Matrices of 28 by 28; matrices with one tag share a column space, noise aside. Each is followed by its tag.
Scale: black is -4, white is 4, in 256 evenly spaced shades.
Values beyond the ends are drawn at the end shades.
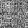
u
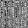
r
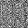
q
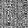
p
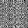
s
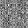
p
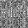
r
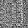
s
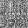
u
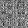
p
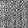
q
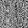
q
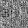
r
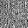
u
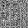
q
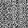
s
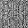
q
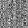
p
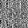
u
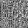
r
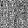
q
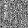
q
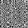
s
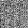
q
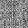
q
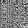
s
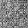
p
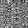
s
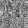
r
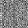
q
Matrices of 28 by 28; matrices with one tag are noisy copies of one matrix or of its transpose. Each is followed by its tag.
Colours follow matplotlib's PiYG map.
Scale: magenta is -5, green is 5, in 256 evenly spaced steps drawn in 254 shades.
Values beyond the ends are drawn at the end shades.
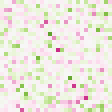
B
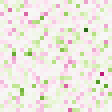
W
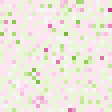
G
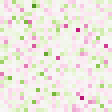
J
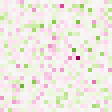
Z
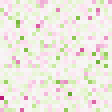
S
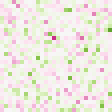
B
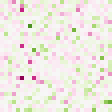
B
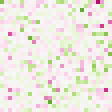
S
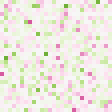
J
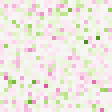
Z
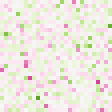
J
